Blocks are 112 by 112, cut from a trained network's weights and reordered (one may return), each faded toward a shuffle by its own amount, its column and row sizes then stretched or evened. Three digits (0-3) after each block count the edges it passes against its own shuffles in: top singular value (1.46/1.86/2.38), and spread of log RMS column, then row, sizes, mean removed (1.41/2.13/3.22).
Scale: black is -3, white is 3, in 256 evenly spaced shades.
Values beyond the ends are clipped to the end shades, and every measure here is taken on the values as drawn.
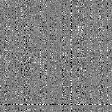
1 3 2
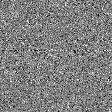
0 0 1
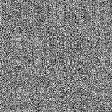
3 1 0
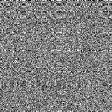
3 0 2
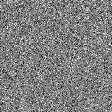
2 0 0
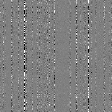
3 3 0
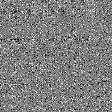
1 1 2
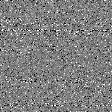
1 0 2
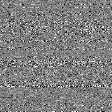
0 1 3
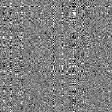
3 3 2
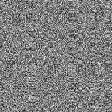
3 0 0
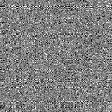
3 1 2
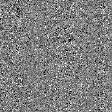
0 2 0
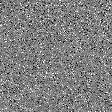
0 0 1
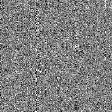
2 2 0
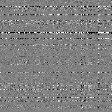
3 1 3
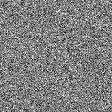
2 0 0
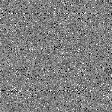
1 1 1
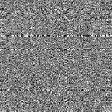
3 1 2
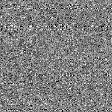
2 1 2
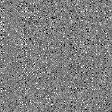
1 2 1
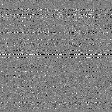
2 1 3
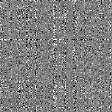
2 3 2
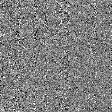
0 2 1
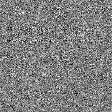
1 0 2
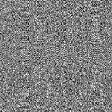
3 2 0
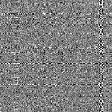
3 2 2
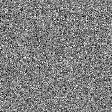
0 0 1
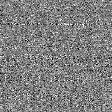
1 0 2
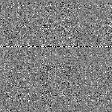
1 2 2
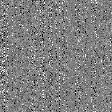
0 3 0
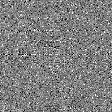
2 0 1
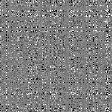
0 3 3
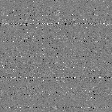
1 1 2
